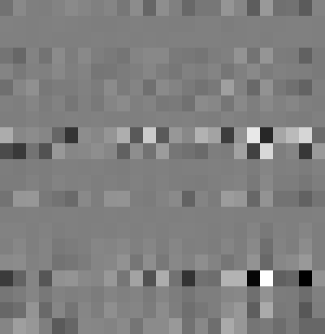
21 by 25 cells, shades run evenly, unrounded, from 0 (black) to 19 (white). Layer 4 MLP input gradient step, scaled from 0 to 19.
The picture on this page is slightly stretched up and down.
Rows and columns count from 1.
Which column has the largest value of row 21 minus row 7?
18
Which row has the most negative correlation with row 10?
15
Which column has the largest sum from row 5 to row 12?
19
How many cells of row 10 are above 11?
5
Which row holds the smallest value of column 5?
21
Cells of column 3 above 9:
20
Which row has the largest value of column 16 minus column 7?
9
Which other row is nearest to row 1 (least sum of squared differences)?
6
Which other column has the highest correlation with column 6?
11
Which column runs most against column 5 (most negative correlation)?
14
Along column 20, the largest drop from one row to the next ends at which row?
10
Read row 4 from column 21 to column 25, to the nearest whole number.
11 9 9 7 9
